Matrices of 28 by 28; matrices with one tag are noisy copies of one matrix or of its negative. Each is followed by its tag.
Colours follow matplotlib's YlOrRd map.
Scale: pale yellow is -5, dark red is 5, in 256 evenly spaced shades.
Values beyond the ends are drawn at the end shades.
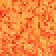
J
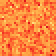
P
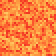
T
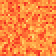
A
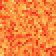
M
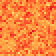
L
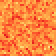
L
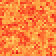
T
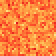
A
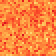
P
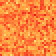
P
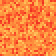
P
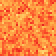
J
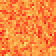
M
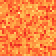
A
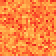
P
